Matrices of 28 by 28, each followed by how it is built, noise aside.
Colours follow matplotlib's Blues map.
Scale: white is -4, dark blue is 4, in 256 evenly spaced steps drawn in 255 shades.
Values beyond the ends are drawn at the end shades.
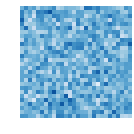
noise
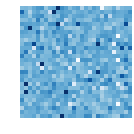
sparse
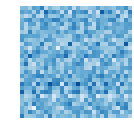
repeating columns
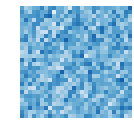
Hankel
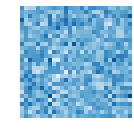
low rank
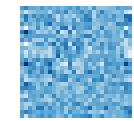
low rank
